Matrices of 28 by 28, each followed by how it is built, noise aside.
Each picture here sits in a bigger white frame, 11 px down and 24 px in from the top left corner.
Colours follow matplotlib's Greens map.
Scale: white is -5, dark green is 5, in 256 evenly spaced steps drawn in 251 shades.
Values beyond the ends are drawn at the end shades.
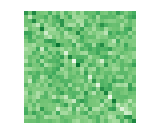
diagonal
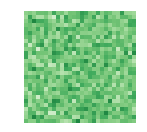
repeating rows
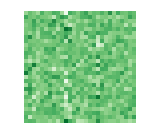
uneven columns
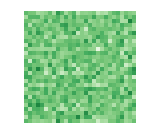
repeating rows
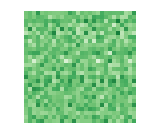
repeating columns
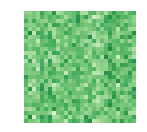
repeating rows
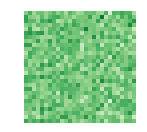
repeating rows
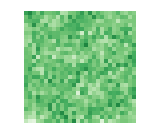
smooth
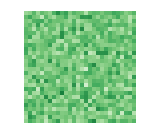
repeating rows
